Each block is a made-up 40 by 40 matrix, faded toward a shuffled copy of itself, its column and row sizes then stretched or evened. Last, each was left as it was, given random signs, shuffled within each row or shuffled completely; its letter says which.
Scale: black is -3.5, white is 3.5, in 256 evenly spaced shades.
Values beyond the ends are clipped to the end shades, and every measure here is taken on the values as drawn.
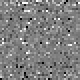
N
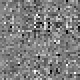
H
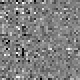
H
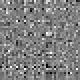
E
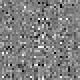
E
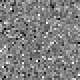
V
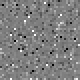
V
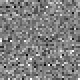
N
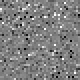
V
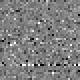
N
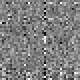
E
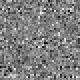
N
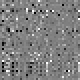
E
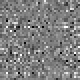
E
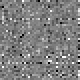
E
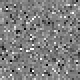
V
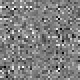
E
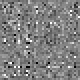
H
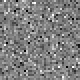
V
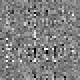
H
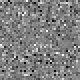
N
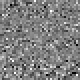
N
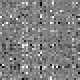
E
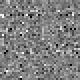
N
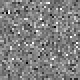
V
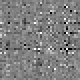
E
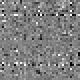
H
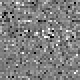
N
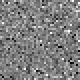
V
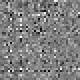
E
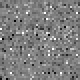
N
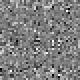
H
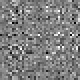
E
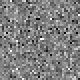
V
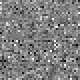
N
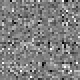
H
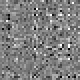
E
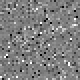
V
